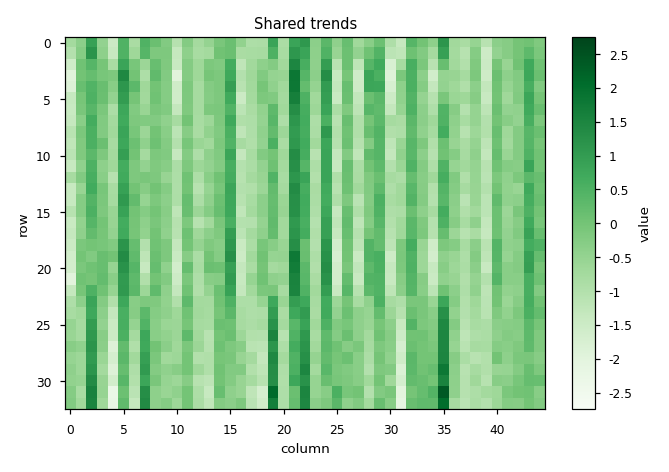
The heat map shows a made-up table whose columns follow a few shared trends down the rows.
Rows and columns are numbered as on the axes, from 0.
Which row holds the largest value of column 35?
31
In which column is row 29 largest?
35
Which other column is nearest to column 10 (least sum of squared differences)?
30
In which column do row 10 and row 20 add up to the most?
21
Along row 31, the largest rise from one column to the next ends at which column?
19
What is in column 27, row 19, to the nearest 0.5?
-1.5
